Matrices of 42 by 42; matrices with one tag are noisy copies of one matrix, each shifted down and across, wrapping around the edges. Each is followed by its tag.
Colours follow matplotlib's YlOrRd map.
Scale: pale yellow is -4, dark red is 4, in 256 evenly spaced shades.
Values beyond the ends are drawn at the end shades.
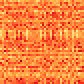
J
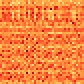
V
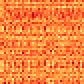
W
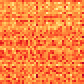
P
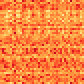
P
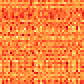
W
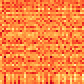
J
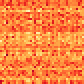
P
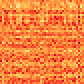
V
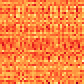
W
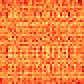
W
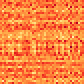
V
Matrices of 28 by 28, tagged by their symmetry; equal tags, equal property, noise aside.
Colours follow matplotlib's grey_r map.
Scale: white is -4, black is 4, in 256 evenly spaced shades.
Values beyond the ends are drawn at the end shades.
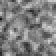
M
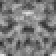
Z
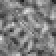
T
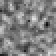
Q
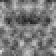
Z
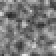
Q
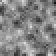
Q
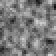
Q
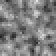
M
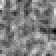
Q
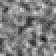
Q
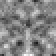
Z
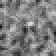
Q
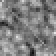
T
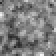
T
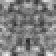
Z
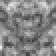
Z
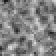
Q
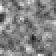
Q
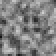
T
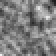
T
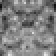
Z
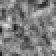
Q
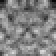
Z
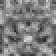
Z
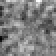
M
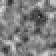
T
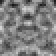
Z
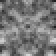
Z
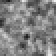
Q
